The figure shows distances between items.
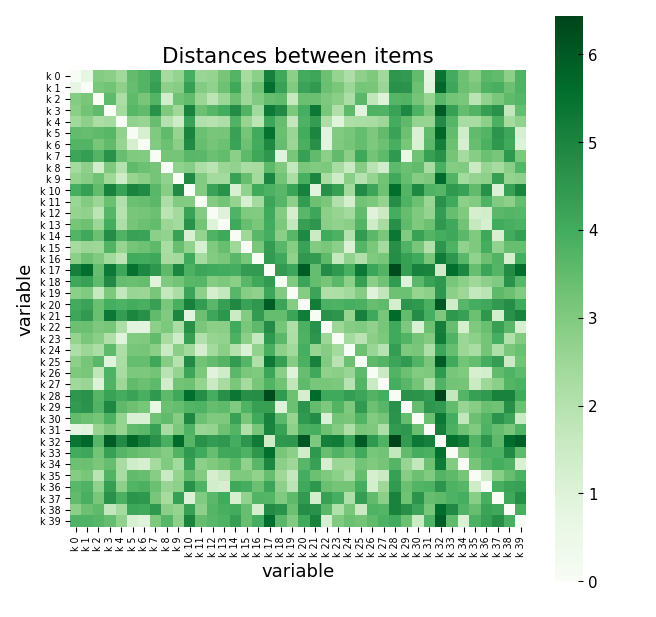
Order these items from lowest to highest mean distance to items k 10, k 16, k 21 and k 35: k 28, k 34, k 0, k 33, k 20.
k 0, k 34, k 33, k 20, k 28
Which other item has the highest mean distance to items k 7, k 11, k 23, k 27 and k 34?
k 32
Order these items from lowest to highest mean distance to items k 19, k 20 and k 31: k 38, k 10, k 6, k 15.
k 15, k 6, k 38, k 10
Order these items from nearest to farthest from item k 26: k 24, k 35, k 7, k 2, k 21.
k 35, k 2, k 24, k 7, k 21
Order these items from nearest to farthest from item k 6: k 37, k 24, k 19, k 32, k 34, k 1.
k 34, k 19, k 24, k 1, k 37, k 32
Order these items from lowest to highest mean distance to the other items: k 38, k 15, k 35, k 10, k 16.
k 35, k 15, k 16, k 38, k 10
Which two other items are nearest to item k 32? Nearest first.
k 17, k 21
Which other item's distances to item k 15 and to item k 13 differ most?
k 36
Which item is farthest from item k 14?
k 28
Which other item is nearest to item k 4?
k 23
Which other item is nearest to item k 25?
k 3
